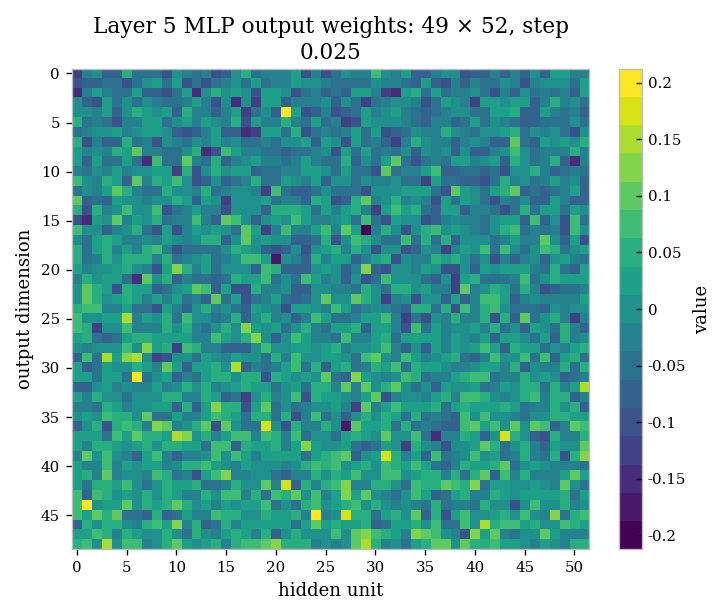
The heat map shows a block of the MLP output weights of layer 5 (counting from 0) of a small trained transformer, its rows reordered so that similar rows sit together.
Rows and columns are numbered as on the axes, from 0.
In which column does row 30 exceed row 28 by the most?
16
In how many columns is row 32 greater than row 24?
28
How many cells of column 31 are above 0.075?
3
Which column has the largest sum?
5
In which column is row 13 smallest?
15
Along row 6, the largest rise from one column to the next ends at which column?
19
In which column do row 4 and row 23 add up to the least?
17
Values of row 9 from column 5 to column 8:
0.025 -0.05 -0.15 0.075
